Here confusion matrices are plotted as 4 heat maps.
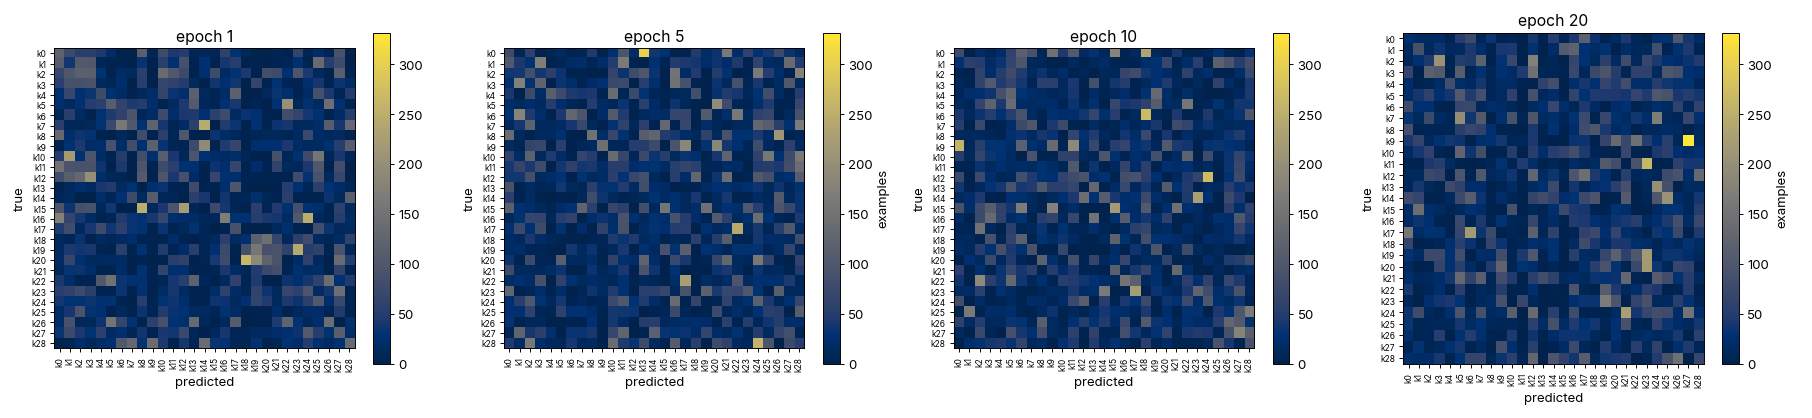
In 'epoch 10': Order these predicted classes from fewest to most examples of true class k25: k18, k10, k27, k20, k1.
k10, k20, k18, k27, k1
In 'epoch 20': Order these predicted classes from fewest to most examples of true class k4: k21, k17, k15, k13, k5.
k15, k5, k17, k13, k21
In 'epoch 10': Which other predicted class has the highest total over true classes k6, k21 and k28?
k18
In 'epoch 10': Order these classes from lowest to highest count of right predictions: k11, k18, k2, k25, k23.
k25, k2, k18, k11, k23
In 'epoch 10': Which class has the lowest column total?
k1
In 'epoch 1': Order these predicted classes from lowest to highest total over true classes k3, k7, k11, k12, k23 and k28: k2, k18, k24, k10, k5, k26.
k18, k5, k26, k24, k10, k2
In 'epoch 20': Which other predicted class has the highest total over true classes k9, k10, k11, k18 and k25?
k27
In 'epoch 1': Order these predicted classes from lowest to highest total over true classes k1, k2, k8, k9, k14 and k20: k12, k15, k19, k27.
k15, k19, k12, k27
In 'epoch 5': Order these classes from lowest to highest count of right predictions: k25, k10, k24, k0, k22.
k25, k0, k22, k24, k10
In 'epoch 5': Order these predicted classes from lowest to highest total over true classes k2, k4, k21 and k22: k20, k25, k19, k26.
k19, k26, k20, k25
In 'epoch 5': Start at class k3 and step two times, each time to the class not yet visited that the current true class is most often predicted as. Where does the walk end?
k11
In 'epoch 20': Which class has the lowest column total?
k11
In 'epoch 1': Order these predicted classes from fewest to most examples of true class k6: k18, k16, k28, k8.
k8, k18, k28, k16
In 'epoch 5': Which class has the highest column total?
k24
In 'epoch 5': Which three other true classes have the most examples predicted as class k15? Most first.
k7, k19, k23
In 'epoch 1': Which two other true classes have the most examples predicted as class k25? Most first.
k10, k1
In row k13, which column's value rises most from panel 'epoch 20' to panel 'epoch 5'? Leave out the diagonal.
k0
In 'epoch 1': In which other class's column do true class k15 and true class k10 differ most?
k12
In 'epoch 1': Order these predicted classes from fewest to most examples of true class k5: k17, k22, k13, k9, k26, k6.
k9, k17, k6, k13, k26, k22
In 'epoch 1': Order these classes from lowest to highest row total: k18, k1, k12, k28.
k18, k1, k28, k12
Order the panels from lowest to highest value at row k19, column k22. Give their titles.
epoch 5, epoch 1, epoch 10, epoch 20
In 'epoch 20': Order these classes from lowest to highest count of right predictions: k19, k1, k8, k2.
k8, k2, k19, k1
